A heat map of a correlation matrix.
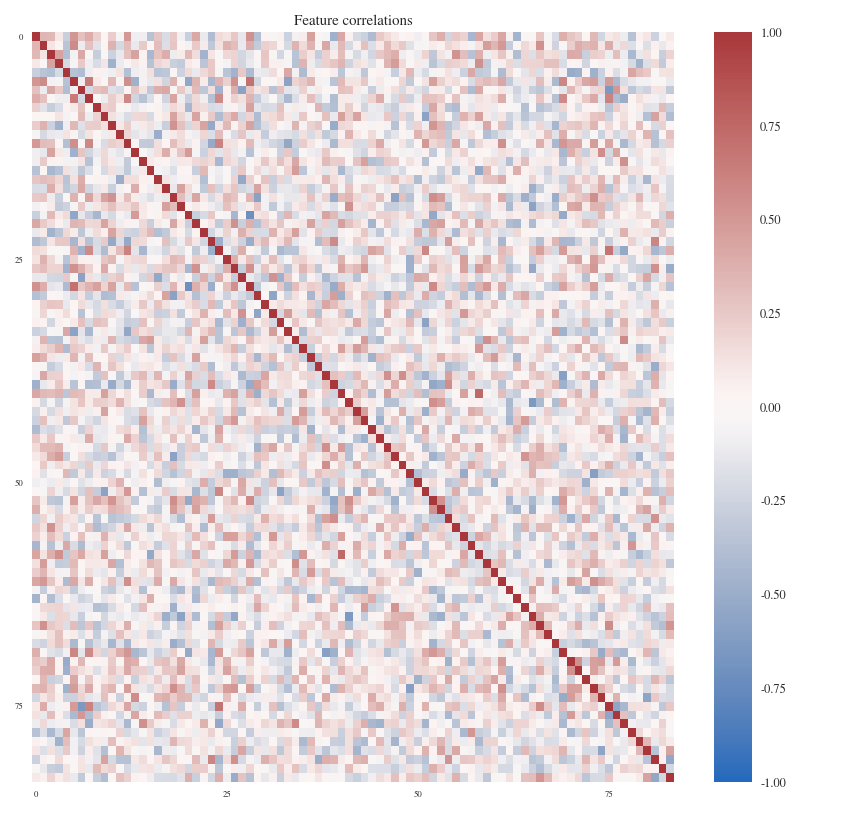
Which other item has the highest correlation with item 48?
38
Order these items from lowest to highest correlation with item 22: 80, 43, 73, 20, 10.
20, 73, 80, 43, 10
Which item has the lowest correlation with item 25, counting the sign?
49
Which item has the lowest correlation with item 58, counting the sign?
15
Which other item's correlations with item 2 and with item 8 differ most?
55
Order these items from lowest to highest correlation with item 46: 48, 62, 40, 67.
62, 67, 48, 40
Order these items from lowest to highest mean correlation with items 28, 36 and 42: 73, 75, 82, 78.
78, 75, 82, 73
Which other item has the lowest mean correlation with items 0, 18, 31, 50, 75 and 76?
29
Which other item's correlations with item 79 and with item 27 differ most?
50
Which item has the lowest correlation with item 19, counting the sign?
65
